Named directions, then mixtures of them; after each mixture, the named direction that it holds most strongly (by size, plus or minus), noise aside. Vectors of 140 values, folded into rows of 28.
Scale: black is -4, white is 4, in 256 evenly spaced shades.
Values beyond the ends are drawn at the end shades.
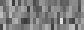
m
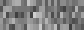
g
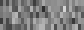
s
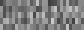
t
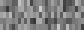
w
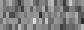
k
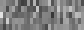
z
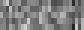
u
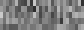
z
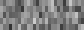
k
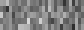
u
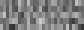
w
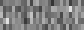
t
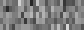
w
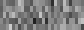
k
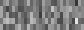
t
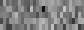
s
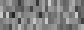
k
